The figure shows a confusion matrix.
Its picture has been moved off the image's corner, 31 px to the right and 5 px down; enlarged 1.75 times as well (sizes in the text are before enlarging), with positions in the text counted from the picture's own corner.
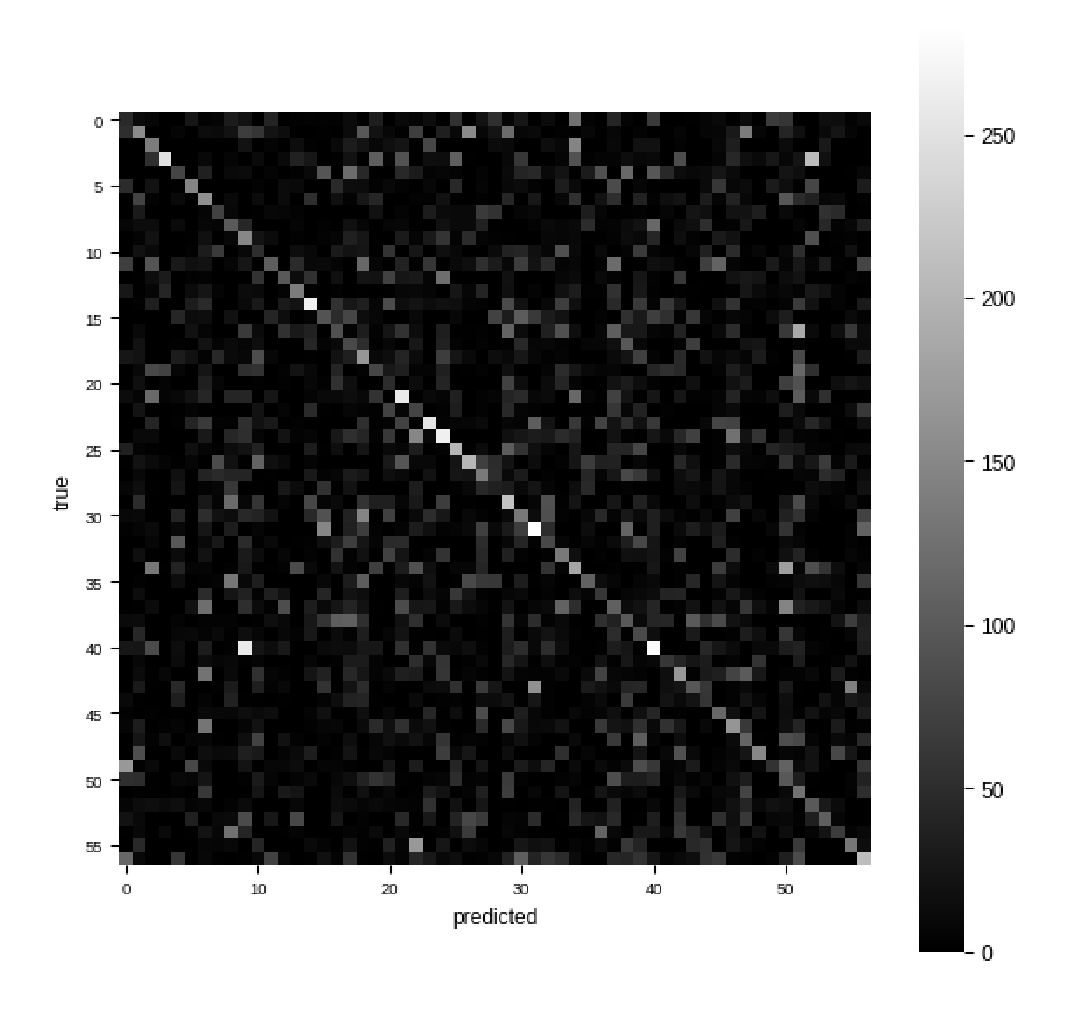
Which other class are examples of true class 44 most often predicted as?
38
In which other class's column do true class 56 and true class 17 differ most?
0
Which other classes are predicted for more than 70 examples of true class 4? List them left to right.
15, 17, 36, 38, 40
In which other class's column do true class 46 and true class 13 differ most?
6
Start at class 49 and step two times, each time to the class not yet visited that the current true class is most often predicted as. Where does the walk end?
34
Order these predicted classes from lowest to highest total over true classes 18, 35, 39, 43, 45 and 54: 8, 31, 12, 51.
12, 51, 31, 8
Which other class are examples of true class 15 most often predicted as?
30
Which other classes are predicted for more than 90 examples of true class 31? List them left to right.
15, 38, 56
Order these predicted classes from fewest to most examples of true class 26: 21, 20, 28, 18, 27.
18, 20, 28, 27, 21
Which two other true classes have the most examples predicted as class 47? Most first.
1, 42
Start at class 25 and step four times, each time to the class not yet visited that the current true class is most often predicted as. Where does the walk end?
9
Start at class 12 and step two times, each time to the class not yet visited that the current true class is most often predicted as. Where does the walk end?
22
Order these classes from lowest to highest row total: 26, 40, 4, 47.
47, 4, 26, 40
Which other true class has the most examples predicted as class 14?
29
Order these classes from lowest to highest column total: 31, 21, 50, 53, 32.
53, 32, 31, 21, 50
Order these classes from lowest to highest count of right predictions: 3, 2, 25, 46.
2, 46, 25, 3
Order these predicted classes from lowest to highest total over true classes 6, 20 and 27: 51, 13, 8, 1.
13, 8, 1, 51
